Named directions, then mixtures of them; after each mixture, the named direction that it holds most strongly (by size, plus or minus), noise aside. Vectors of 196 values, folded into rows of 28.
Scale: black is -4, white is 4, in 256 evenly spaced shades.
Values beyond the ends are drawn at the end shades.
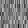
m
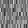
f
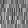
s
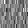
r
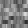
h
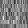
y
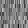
m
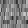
h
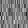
m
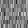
f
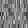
m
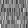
s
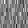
r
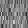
y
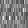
s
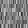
f
